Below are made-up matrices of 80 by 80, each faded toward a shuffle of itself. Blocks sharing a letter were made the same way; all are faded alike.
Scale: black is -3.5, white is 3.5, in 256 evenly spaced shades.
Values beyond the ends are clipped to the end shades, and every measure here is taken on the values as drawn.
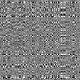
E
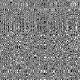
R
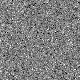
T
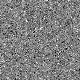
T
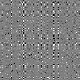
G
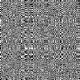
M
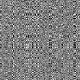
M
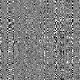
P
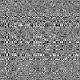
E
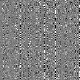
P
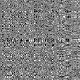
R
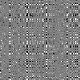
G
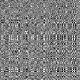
M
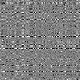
E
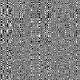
P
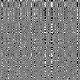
G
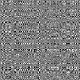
E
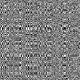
M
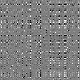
G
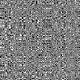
R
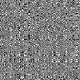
R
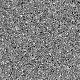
T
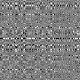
E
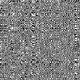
R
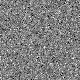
T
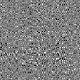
R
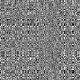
M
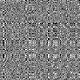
M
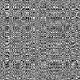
M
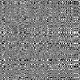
E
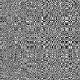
M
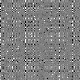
G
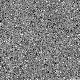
T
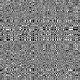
E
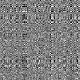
M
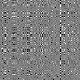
G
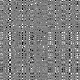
G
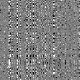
P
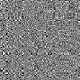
R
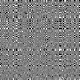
G
